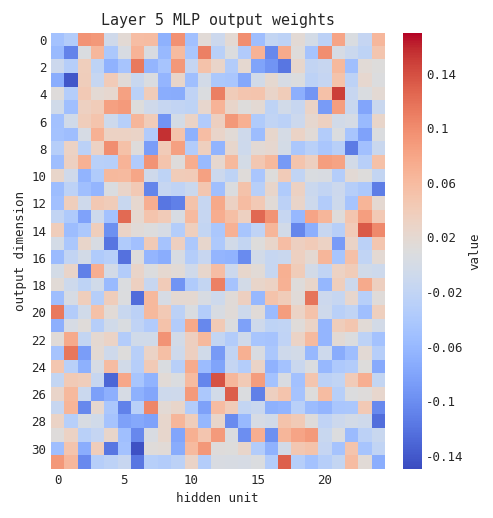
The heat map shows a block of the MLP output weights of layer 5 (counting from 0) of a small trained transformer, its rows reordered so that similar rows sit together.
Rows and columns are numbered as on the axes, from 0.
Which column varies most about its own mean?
6
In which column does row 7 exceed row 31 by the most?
8
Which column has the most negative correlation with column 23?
18
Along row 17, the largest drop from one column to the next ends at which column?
2
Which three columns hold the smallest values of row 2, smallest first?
17, 16, 15
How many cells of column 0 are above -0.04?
19
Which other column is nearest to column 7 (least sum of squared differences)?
3
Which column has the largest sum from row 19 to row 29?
10
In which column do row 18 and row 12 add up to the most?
12
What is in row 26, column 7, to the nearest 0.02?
-0.08
